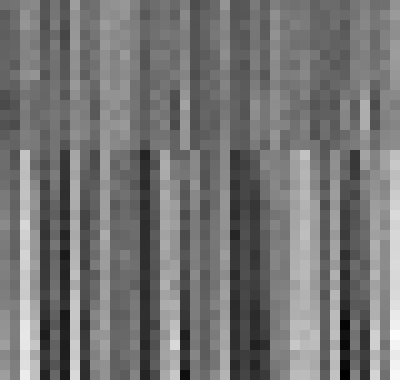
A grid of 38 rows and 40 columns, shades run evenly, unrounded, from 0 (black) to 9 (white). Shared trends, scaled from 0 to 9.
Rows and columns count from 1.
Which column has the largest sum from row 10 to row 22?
40
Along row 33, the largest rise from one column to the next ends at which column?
8
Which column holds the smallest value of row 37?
35
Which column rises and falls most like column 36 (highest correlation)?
14
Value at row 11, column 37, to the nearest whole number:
6
